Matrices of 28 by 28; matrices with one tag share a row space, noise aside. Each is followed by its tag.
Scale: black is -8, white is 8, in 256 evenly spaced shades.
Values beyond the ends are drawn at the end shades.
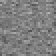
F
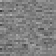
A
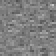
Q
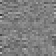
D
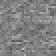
Q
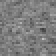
Q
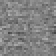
D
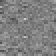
D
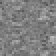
Q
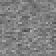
F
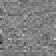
D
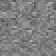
F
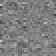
D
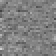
D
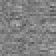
Q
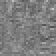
Q
